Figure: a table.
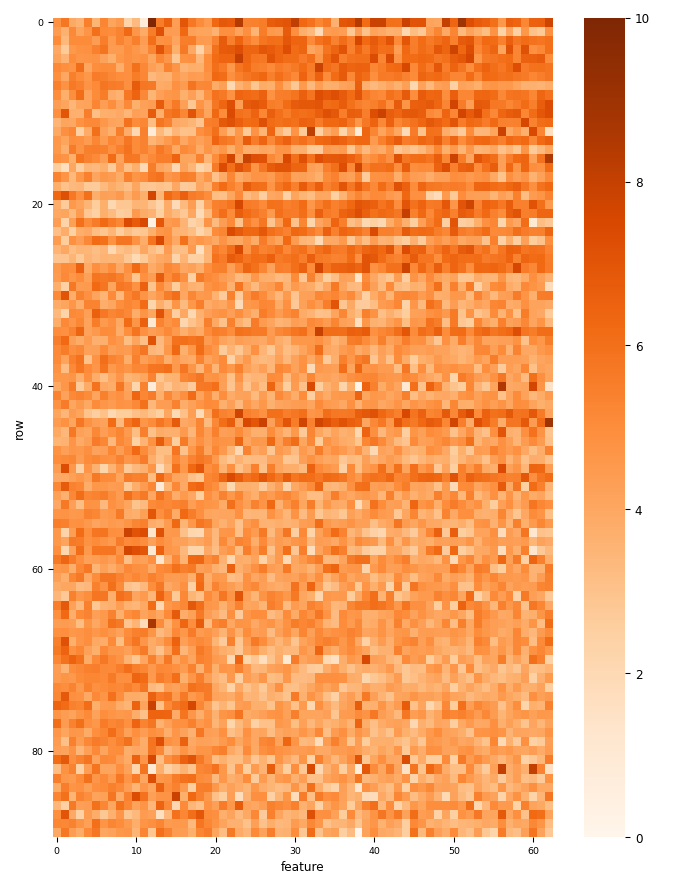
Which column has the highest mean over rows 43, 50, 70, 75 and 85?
44
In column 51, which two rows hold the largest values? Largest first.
0, 10
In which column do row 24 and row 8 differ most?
33
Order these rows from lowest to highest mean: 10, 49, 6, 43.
49, 43, 6, 10
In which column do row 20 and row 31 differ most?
23
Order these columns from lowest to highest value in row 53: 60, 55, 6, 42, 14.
55, 6, 42, 14, 60
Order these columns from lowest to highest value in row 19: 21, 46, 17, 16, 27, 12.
21, 27, 46, 17, 16, 12
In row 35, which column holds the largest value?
12
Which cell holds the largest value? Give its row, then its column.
0, 12
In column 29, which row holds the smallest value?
70
